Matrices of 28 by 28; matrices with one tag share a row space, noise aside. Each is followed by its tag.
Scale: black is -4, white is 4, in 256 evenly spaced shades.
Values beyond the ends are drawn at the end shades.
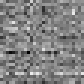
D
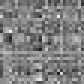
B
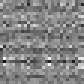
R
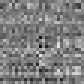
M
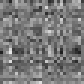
B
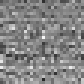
D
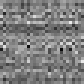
R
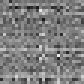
M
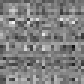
D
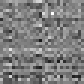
B
